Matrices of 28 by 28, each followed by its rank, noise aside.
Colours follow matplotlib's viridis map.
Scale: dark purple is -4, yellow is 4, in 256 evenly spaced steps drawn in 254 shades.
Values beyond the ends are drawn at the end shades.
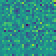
six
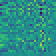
four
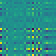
one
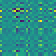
two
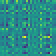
two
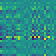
two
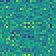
six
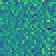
six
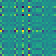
one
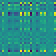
one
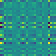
one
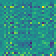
three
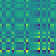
one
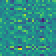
three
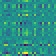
two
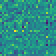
six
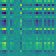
one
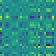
two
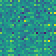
six
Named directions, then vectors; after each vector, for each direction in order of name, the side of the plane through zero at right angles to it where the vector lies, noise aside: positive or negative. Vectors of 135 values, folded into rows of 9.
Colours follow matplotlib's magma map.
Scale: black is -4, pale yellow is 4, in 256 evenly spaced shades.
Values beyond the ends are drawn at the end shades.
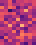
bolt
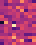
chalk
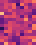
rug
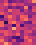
negative, negative, positive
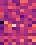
positive, positive, positive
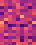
negative, negative, negative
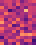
positive, negative, negative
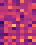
positive, positive, positive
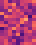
negative, negative, positive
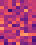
positive, negative, negative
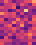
positive, negative, positive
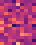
positive, negative, negative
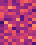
positive, positive, positive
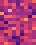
negative, negative, positive
